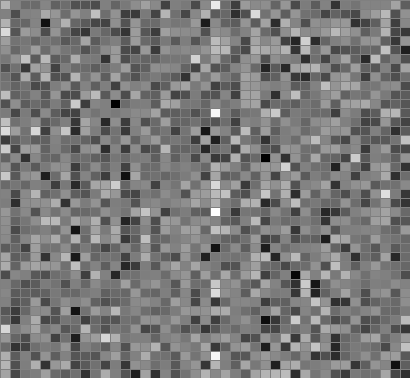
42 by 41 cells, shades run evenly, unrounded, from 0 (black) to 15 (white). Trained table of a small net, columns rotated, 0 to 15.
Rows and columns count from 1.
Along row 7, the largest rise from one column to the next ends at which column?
38
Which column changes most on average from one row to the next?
22
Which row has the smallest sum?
18
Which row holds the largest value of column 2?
15
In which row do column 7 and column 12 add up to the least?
12
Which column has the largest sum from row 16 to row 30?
39
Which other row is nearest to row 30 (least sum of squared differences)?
25
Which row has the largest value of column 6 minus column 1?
16
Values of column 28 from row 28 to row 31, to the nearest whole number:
8 2 6 6
